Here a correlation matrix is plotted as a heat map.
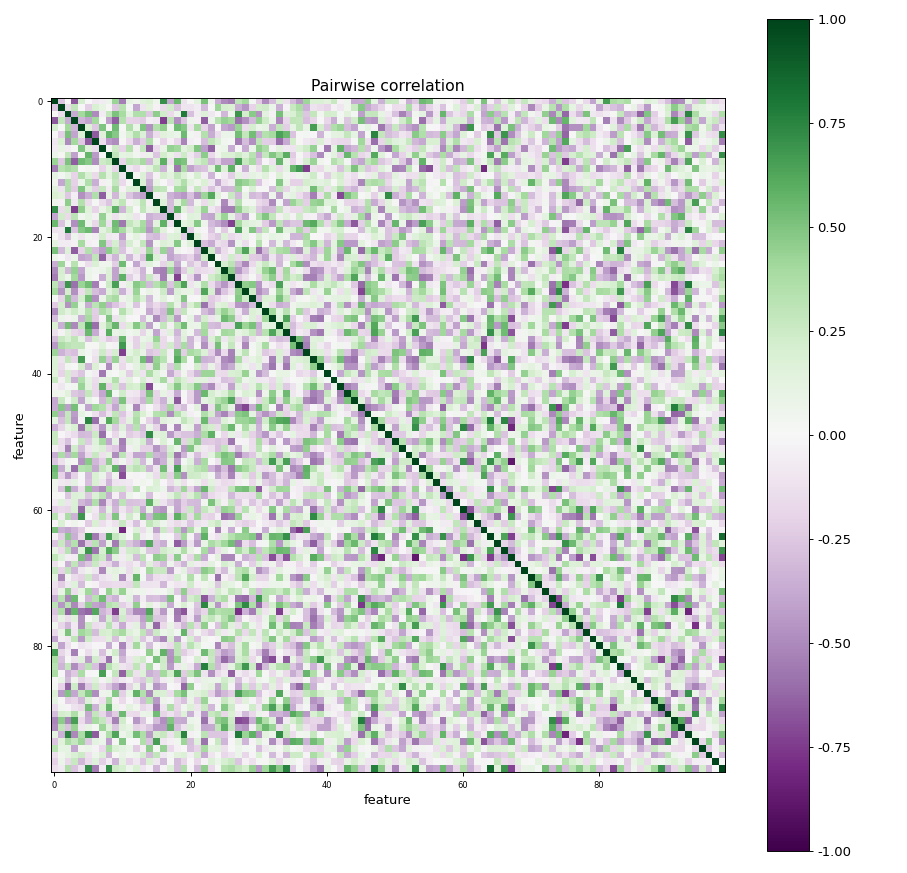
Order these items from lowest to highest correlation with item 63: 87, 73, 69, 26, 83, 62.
26, 62, 73, 69, 87, 83
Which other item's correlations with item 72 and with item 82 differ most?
98
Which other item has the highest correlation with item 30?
73
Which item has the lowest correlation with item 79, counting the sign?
67
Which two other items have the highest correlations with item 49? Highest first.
14, 23
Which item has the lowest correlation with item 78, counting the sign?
86
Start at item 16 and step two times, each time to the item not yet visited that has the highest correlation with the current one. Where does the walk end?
81
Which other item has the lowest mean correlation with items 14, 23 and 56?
7
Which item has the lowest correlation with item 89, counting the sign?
82
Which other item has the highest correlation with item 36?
10
